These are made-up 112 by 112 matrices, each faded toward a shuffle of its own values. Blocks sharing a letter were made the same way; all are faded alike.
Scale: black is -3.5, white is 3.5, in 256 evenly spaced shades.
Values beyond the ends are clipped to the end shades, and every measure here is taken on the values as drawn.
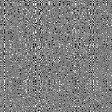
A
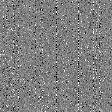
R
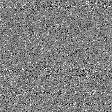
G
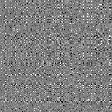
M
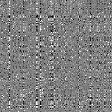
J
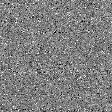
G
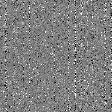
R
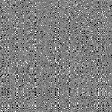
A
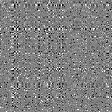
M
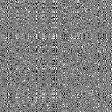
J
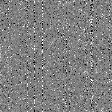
R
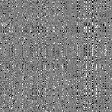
A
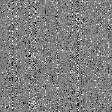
R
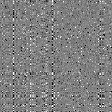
J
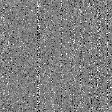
R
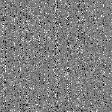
R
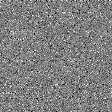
G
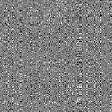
J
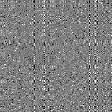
J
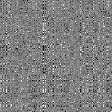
J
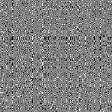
A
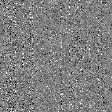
R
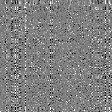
A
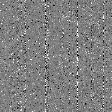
R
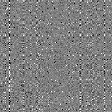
J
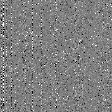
R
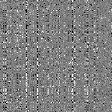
A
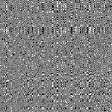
J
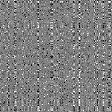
J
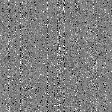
R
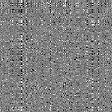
J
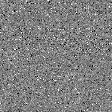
G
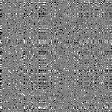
M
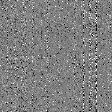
R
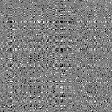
M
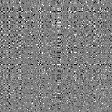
M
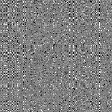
J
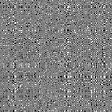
M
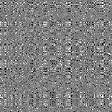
M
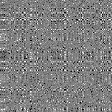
M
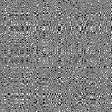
M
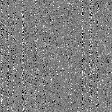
R
